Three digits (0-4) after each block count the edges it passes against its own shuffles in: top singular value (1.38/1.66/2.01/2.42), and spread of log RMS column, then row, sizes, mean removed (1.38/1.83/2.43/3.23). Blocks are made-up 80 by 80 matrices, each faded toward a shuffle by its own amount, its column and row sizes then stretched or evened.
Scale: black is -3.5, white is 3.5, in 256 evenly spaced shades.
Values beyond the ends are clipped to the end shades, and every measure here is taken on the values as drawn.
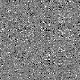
2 2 1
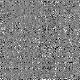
3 2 3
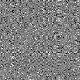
4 1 1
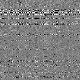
4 1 4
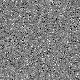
1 0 0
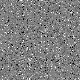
0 2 0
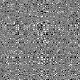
4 2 3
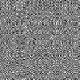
4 1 2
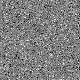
1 0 0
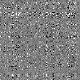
2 3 3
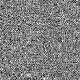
2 0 0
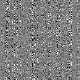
1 4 2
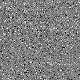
2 0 1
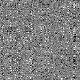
3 2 0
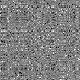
4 0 1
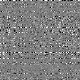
3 2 4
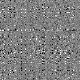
3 3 3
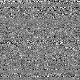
1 0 4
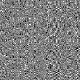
4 3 0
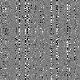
4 4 2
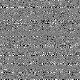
3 1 4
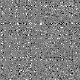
0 3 3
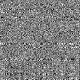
3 0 3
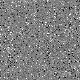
1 1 0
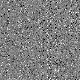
1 2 1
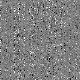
1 3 0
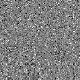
2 1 0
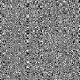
3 3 2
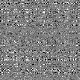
3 0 4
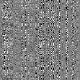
4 4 0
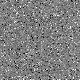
1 0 1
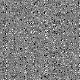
2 3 1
